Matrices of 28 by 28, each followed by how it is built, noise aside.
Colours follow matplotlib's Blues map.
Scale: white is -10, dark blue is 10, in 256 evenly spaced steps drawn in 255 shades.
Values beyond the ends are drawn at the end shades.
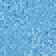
block diagonal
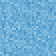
repeating rows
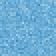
noise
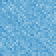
Toeplitz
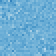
block diagonal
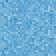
repeating rows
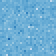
sparse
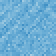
Hankel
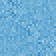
block diagonal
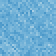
Toeplitz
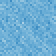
Toeplitz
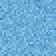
noise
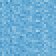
repeating rows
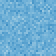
noise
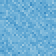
Toeplitz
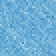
Toeplitz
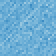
Hankel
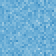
repeating rows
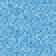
repeating rows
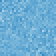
block diagonal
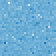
sparse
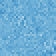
block diagonal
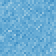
Hankel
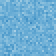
noise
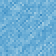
Hankel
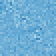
block diagonal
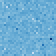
sparse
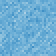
Hankel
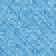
Toeplitz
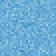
repeating rows
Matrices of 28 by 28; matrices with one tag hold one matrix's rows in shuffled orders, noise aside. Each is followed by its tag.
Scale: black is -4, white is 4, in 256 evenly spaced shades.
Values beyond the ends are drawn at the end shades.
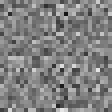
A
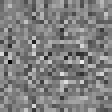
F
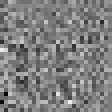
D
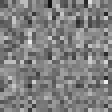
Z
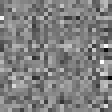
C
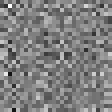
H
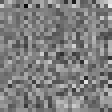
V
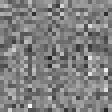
Z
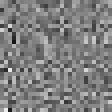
H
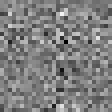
A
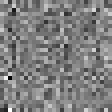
H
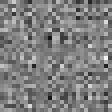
Z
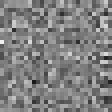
C
